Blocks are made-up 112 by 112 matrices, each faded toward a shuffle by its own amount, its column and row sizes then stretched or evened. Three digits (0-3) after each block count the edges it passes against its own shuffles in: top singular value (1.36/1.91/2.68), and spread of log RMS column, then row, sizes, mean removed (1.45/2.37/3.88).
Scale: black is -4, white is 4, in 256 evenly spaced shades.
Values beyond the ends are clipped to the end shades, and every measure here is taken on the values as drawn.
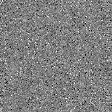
1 1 0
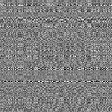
3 0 3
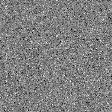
0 0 1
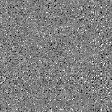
2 1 1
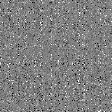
1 2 1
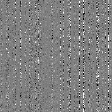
2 3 0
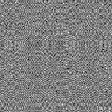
3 0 0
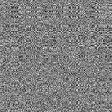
3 1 2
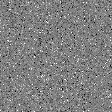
0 1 0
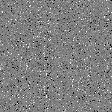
1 1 0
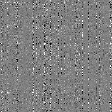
1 3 1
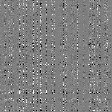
1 3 2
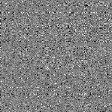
2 1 2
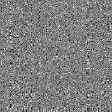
2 2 1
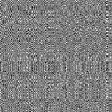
3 2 0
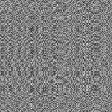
3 2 0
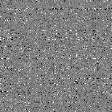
1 1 2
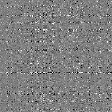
2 2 2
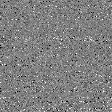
0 0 2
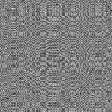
3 1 0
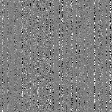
1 3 0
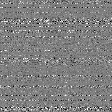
2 0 3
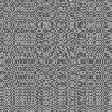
3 0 0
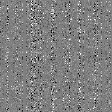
1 3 1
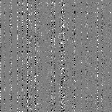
1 3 1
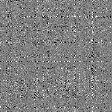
2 2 2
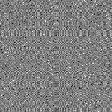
3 0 1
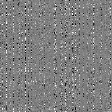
2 3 1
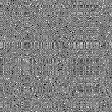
3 0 1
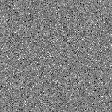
2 0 0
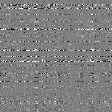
2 1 3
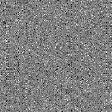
2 2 0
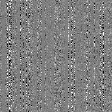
1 3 0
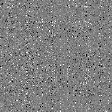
0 2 1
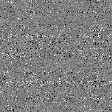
1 1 2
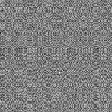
3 0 2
